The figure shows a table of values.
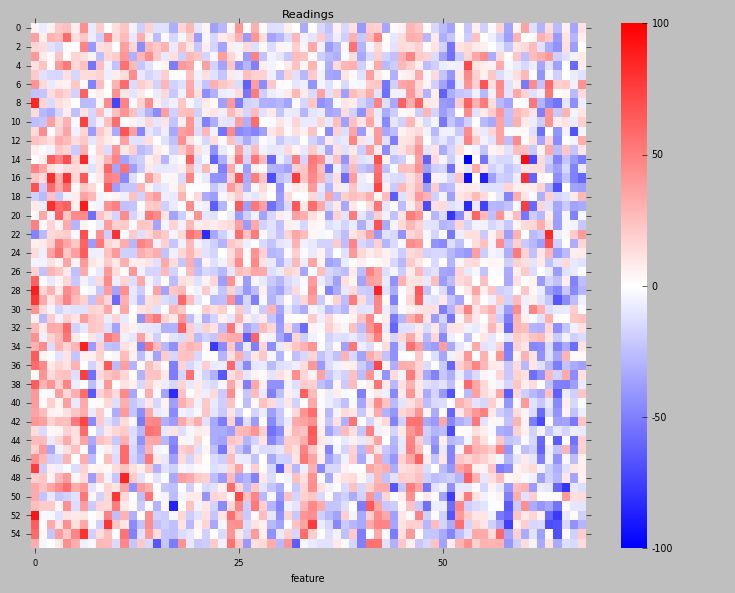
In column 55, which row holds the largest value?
6
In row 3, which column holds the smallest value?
51
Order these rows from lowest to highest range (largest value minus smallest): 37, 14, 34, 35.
35, 37, 34, 14
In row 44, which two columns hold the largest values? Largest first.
34, 46
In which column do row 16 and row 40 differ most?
53
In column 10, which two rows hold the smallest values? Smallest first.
8, 29
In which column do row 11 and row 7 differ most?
27
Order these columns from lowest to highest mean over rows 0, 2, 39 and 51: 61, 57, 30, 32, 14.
30, 61, 32, 57, 14
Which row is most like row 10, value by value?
7
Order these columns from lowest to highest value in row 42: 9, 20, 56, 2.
9, 56, 2, 20
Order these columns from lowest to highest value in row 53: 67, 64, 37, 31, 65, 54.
64, 37, 67, 65, 31, 54
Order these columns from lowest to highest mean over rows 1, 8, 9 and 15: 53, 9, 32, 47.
32, 53, 47, 9
